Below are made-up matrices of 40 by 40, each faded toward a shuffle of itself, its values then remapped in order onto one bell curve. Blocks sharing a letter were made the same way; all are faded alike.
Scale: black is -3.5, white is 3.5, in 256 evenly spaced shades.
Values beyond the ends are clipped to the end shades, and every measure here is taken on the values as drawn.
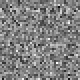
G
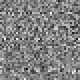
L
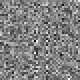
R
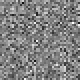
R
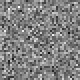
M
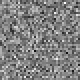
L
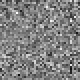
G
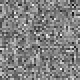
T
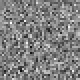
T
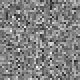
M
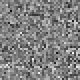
G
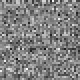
L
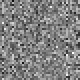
M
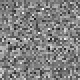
G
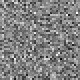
T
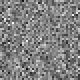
M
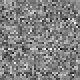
G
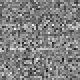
L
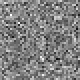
T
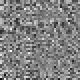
R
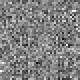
L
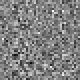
R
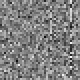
M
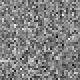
M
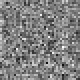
R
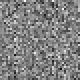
M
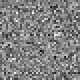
G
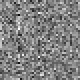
M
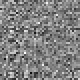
R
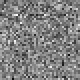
L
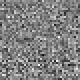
L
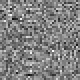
T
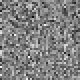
M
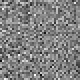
R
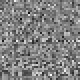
L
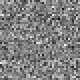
L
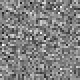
T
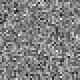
M
